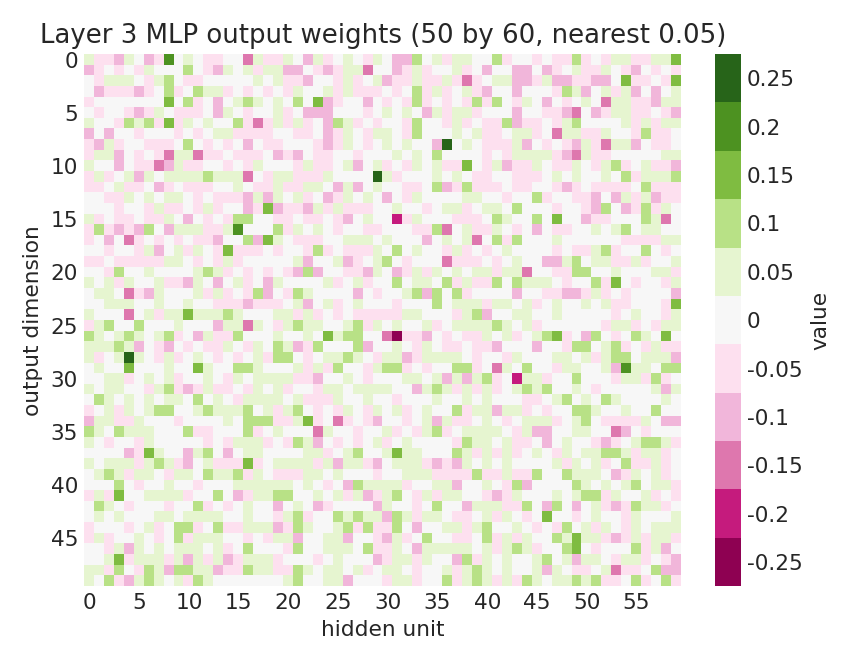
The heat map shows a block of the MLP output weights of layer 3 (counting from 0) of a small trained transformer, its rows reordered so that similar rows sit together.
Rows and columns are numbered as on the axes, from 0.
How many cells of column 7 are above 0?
17
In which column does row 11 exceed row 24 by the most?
29
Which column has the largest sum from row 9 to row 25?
35
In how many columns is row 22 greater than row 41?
18
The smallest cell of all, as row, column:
26, 31
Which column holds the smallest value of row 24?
4
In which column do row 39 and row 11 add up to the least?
16
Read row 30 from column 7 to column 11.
0 0.05 -0.05 0 0
